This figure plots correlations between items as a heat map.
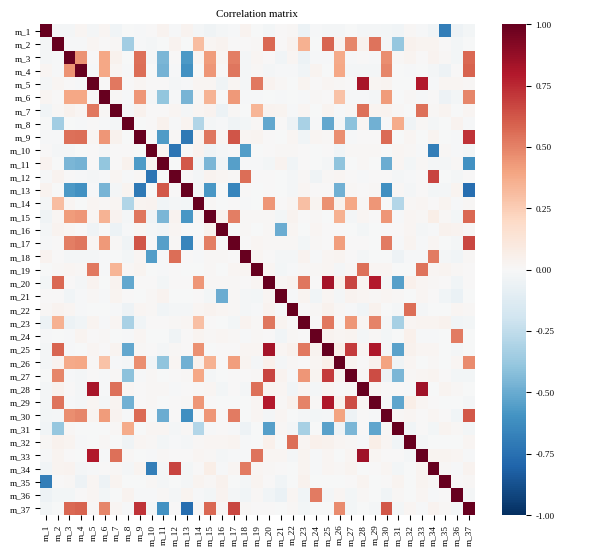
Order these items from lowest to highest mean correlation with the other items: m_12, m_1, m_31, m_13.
m_13, m_31, m_1, m_12
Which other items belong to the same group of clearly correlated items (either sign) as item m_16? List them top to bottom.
m_21
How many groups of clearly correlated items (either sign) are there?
8
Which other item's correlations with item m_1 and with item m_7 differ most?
m_35
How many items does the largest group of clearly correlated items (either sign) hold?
11
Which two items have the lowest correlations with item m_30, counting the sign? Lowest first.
m_13, m_11
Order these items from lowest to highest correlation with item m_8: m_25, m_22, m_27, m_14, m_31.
m_25, m_27, m_14, m_22, m_31
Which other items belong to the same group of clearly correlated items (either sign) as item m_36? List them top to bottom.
m_24
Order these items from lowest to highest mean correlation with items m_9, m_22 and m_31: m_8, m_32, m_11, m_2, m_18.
m_11, m_2, m_18, m_8, m_32
